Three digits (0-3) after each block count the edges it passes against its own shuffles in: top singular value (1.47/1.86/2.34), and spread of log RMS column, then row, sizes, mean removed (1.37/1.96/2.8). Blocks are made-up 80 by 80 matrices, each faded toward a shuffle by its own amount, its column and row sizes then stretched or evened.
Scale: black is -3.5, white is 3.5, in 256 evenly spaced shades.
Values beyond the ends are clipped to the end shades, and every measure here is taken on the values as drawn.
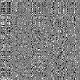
3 3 0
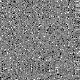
2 1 1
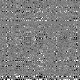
3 2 3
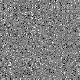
2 1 0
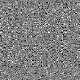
2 1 2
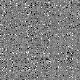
1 2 2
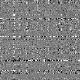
2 2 3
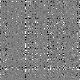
2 3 2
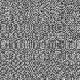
3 0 0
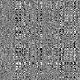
3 3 2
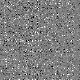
0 2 2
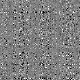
1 3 2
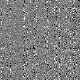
1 3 1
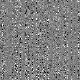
0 3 1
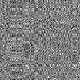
3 0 1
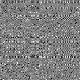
3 0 2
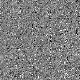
0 2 1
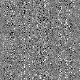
0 3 0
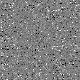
0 1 1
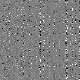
0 3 1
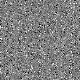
0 2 0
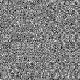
3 0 0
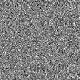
2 0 0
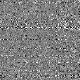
1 2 3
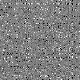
2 1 2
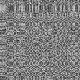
3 0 1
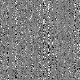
1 3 0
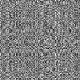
3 2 1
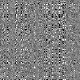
3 3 2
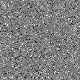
2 0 1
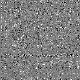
0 2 2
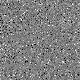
1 0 1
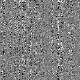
1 3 1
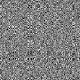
3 2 1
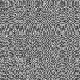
3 0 0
